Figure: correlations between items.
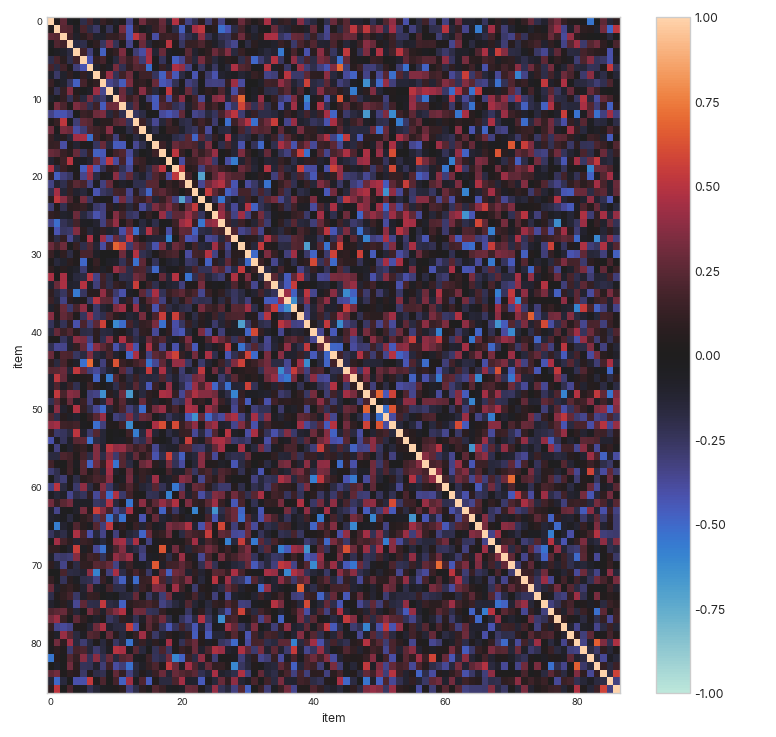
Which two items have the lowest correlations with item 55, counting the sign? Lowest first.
64, 46
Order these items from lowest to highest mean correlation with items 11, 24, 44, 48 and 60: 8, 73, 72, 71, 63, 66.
8, 63, 72, 73, 71, 66
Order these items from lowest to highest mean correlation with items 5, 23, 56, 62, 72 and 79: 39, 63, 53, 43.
53, 43, 63, 39
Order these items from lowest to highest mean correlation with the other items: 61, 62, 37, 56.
61, 56, 37, 62
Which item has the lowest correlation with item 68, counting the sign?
39
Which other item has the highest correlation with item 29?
10
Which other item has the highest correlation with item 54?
21
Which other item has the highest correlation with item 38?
73
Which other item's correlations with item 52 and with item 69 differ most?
12
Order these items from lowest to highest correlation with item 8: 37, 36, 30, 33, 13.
37, 30, 13, 33, 36
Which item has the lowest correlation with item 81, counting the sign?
63
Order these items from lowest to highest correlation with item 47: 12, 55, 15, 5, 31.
15, 55, 31, 12, 5
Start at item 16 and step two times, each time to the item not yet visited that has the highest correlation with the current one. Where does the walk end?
59
